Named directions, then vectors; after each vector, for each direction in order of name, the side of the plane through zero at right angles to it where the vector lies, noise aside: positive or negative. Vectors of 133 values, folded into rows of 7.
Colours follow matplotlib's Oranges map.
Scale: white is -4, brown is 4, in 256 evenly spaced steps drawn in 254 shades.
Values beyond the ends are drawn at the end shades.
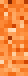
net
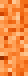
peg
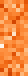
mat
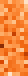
negative, negative, negative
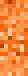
negative, positive, negative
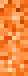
negative, positive, positive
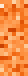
negative, negative, positive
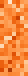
positive, negative, negative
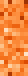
positive, positive, positive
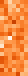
positive, negative, positive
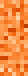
negative, negative, positive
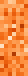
positive, negative, positive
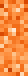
positive, positive, negative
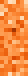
negative, negative, negative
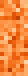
positive, negative, negative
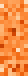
negative, negative, positive
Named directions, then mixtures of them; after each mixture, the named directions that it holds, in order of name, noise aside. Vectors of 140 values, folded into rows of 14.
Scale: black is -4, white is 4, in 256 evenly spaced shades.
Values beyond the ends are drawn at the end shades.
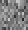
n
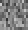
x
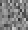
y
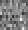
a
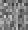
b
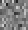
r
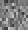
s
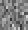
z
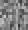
b.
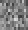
b, x.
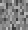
r, y, z.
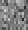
n.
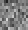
s.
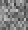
n, y.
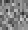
a, s.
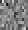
n, r.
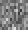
s, y, z.
